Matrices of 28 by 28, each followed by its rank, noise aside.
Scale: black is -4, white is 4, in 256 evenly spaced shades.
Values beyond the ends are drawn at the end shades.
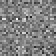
six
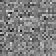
eight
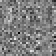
seven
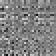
five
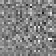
six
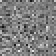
five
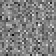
six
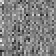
five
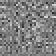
five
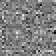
seven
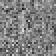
eight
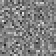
seven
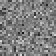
six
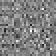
five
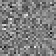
six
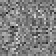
eight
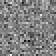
eight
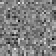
five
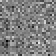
seven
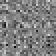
five
